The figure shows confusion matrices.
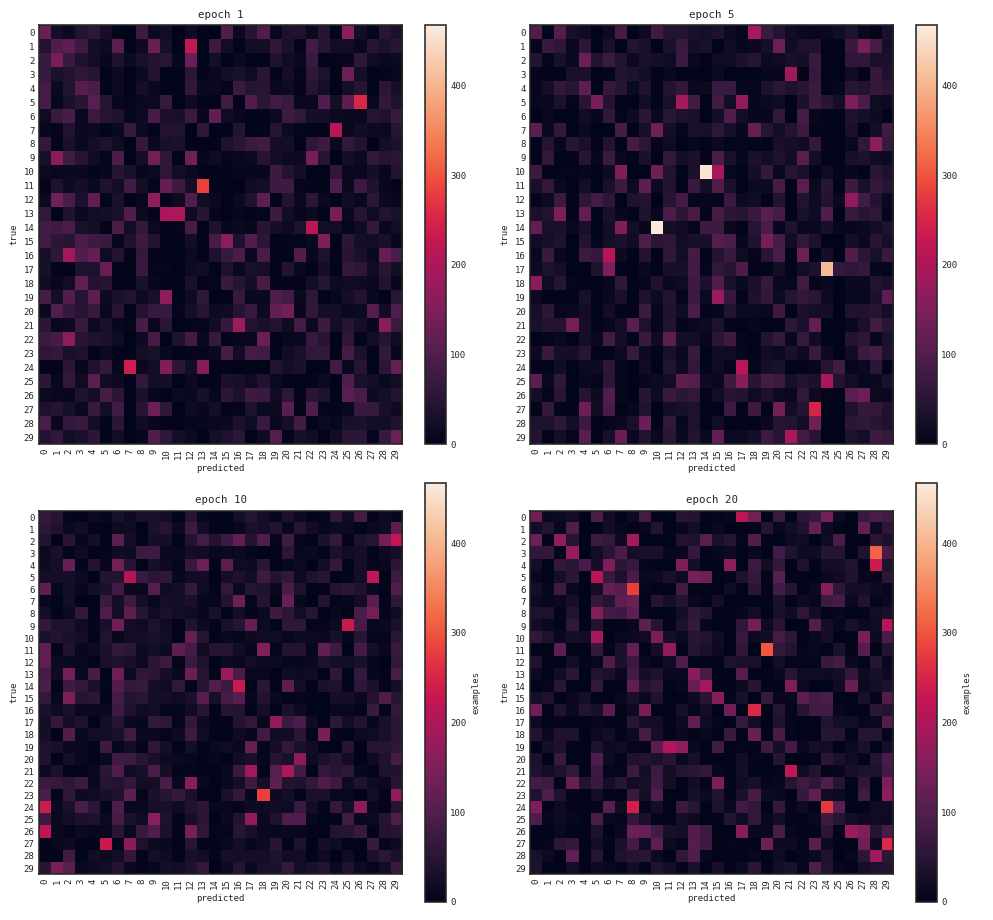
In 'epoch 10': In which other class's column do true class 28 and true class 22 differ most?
12
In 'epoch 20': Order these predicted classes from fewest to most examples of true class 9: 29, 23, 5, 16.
16, 5, 23, 29
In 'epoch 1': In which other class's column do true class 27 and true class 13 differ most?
11
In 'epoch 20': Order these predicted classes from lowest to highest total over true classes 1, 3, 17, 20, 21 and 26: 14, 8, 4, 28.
4, 14, 8, 28
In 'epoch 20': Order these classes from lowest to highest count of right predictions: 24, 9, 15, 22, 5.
22, 9, 15, 5, 24
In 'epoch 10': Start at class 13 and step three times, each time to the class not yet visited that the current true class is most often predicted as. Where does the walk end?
29
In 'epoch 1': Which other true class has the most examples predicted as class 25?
0
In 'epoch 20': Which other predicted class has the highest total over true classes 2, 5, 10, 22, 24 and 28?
8
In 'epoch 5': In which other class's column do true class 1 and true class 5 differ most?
17
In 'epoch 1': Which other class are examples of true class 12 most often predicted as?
9
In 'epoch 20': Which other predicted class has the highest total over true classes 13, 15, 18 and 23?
29
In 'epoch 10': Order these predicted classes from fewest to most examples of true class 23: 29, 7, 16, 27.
27, 16, 7, 29
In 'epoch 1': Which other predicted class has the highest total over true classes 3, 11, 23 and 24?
13
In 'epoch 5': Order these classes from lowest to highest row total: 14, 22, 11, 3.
3, 22, 11, 14
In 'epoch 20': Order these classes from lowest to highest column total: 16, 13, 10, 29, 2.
16, 2, 10, 13, 29
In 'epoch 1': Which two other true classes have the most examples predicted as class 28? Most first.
21, 16
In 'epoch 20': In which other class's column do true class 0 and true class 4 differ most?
17
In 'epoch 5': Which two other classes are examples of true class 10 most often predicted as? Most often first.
14, 15
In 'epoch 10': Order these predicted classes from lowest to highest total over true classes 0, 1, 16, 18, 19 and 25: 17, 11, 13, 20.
11, 13, 20, 17
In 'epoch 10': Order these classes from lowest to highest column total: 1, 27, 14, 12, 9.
14, 1, 27, 9, 12
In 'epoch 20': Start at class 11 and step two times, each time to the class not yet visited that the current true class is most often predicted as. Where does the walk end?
12
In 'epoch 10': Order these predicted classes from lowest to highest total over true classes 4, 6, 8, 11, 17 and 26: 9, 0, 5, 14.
14, 5, 9, 0
